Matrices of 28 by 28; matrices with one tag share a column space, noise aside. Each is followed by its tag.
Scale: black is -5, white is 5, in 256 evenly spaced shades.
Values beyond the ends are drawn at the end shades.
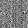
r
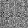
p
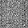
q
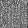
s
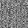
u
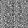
q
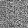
r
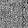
u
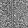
q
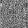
u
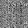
u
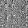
s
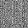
r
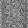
r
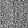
r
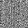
q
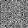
r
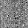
p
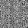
p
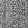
r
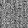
u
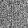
s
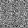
r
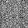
s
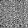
r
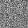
s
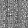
p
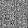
p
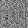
p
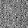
s
